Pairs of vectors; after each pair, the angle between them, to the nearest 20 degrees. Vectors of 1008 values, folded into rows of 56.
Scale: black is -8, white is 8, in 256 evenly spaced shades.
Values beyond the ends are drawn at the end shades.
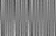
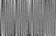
140 degrees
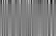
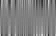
60 degrees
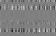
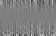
80 degrees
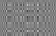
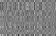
60 degrees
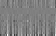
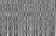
40 degrees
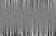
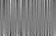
120 degrees
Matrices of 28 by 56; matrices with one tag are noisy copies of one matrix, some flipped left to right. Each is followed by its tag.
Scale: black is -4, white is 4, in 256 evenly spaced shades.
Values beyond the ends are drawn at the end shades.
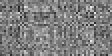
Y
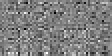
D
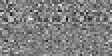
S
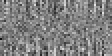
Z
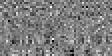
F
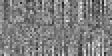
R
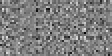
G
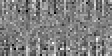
Z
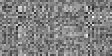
Y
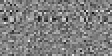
S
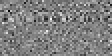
S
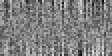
R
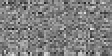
D
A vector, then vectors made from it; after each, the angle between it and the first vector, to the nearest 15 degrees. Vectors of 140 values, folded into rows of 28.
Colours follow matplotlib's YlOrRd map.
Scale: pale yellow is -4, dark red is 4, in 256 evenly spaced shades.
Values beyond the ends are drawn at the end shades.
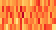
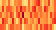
30 degrees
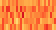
30 degrees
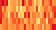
120 degrees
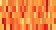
75 degrees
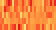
90 degrees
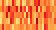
60 degrees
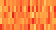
90 degrees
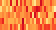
90 degrees
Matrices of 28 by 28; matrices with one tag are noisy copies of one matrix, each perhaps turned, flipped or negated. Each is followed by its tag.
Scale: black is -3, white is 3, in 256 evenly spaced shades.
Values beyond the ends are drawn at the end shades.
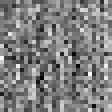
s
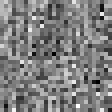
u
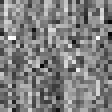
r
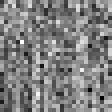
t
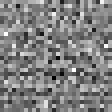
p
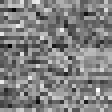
r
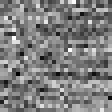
t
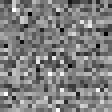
p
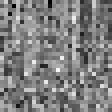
t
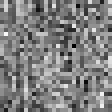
u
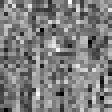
t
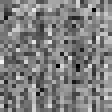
s
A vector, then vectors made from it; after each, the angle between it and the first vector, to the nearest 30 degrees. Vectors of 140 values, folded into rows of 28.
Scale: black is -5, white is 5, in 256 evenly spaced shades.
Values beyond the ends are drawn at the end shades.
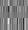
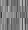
120 degrees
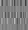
90 degrees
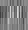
60 degrees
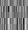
30 degrees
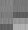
90 degrees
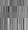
30 degrees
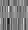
150 degrees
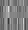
150 degrees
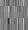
150 degrees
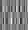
90 degrees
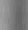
90 degrees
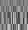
60 degrees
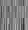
60 degrees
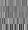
60 degrees
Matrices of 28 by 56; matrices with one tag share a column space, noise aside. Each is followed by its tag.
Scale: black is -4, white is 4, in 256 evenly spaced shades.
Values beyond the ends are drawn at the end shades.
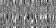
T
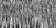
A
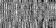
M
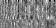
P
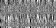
T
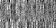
M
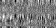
T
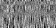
A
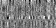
P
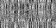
M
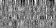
P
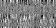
T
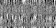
T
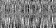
A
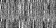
M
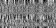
T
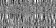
T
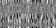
T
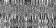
T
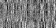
M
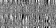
T
